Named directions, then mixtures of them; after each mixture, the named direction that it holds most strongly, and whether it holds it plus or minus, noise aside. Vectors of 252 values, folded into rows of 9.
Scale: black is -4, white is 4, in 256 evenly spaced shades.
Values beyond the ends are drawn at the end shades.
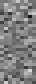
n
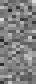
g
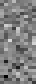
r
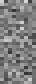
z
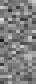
g, plus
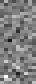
r, minus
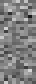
n, plus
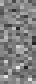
r, minus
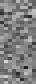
n, plus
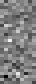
r, plus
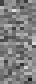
z, minus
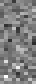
r, minus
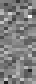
n, minus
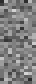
z, minus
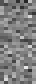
n, minus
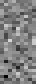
r, plus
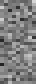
g, plus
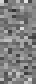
z, plus
